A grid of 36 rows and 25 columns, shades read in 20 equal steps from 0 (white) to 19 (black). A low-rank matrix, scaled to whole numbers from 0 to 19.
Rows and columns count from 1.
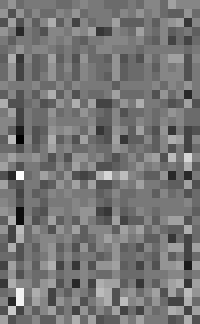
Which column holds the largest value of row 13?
3
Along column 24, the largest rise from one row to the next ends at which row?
20
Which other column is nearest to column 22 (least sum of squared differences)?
2
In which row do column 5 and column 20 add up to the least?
33
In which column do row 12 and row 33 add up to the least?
24
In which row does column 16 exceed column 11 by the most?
16
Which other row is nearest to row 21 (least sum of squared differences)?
12
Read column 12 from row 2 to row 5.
10 11 7 10
